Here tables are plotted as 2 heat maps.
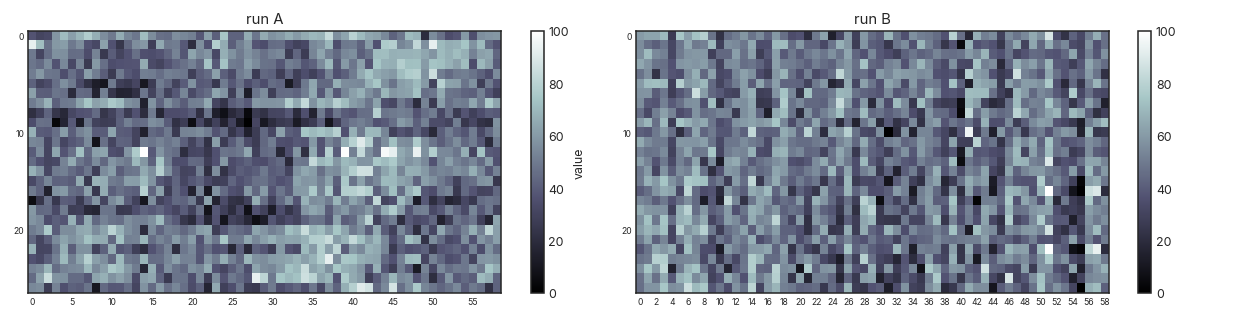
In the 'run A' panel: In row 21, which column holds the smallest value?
49
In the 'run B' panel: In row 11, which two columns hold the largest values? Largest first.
42, 51
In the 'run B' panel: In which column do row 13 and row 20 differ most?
8
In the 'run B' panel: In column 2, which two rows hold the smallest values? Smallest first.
4, 14
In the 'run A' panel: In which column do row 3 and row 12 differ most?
22
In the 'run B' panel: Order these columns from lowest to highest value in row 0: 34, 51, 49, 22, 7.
22, 34, 49, 7, 51
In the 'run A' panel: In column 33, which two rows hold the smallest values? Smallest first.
9, 8
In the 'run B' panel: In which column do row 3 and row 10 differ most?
41
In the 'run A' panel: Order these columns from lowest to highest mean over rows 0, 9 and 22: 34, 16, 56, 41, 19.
56, 19, 16, 34, 41
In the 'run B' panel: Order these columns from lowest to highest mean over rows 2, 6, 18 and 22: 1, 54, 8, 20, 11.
20, 54, 11, 8, 1
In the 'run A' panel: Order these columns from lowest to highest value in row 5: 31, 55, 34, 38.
31, 34, 55, 38
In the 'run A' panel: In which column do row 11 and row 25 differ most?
28
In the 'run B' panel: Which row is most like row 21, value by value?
2
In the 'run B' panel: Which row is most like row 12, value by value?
1
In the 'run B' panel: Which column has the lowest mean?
55
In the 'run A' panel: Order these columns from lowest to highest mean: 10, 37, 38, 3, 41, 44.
3, 10, 38, 44, 37, 41
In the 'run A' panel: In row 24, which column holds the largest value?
34
